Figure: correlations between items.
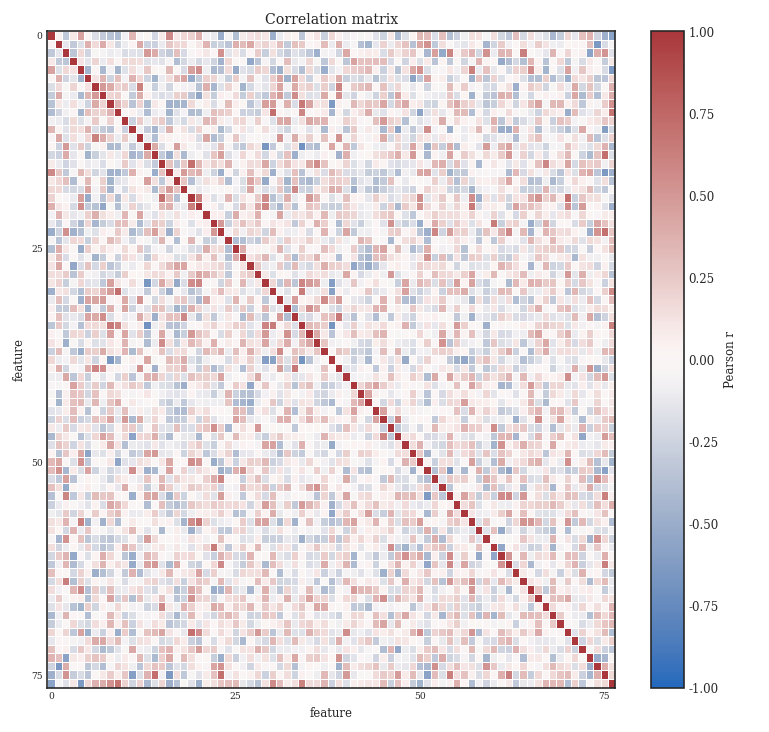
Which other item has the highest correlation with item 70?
19
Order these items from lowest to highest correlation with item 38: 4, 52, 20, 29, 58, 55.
29, 55, 20, 4, 52, 58
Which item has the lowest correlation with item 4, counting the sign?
76
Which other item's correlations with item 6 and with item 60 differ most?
22
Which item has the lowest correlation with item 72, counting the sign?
47
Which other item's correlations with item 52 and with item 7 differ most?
74
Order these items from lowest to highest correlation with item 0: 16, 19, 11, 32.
32, 19, 11, 16
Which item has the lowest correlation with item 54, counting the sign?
51
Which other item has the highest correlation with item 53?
36
